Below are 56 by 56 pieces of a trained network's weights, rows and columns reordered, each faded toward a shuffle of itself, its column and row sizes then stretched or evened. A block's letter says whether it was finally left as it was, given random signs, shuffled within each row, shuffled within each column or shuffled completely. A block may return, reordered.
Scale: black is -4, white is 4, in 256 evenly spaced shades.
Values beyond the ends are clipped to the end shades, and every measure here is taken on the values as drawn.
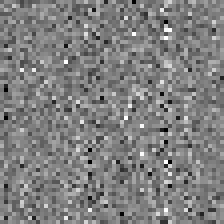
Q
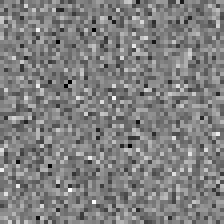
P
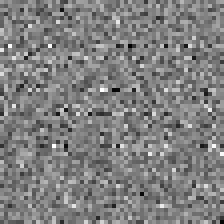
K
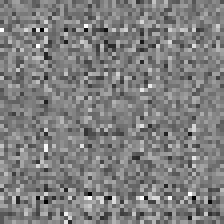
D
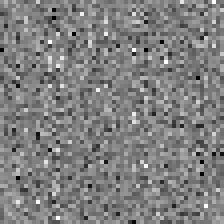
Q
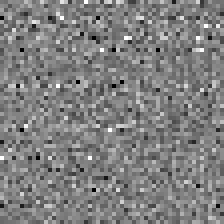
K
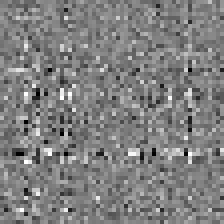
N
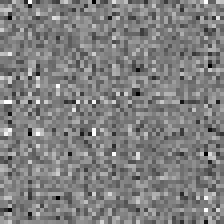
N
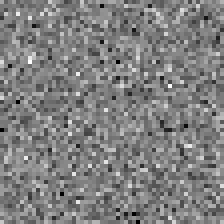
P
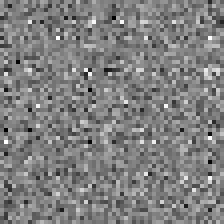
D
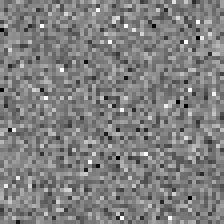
P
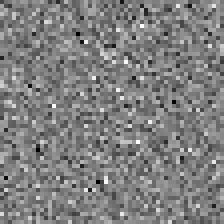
P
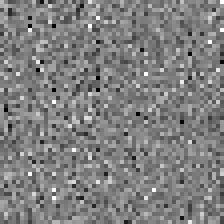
Q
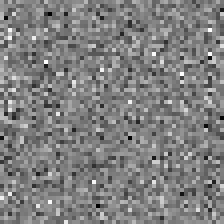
Q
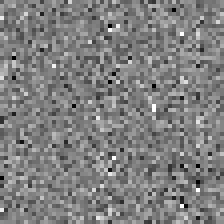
Q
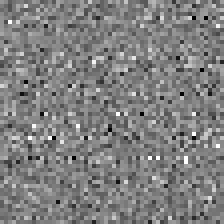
K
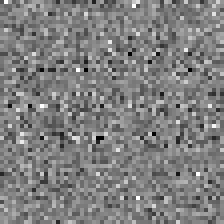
K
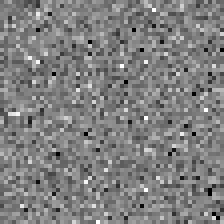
P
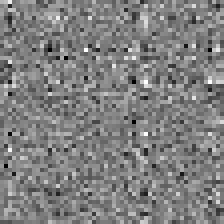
N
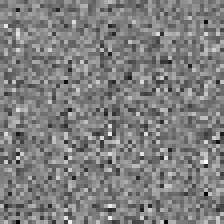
D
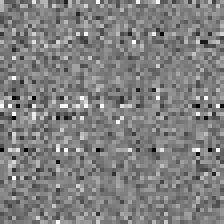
D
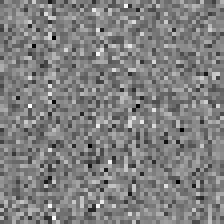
Q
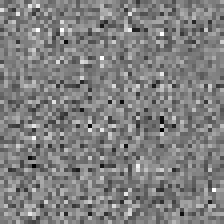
N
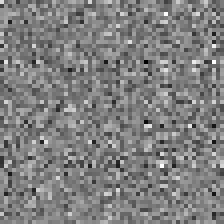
N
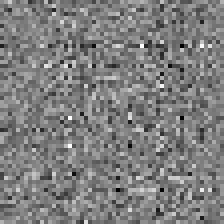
D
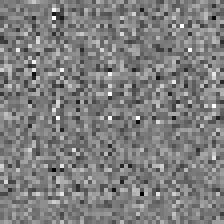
D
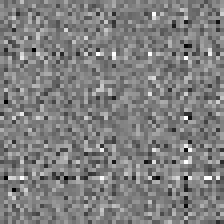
D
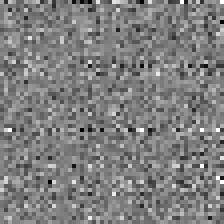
D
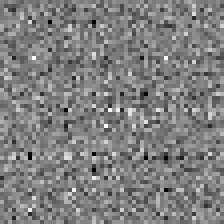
D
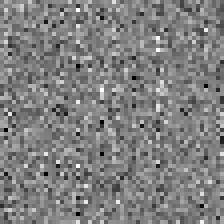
Q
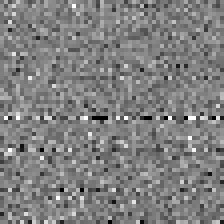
K
